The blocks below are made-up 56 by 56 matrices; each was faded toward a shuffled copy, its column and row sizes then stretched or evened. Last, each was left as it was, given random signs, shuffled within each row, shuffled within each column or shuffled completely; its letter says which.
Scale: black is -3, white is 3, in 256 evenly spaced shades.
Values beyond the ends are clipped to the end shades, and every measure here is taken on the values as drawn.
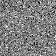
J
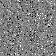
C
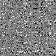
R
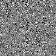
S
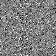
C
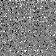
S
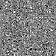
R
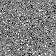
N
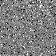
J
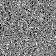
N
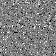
J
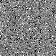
J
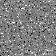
J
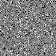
S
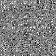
R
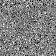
J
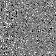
C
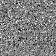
J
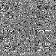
R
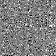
R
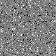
S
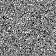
J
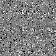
S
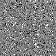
R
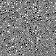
R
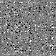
S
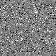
J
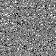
J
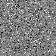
C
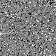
J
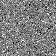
N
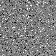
N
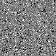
S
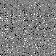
R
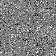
C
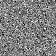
N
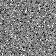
N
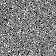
N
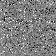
J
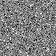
N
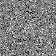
C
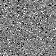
J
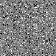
R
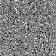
C
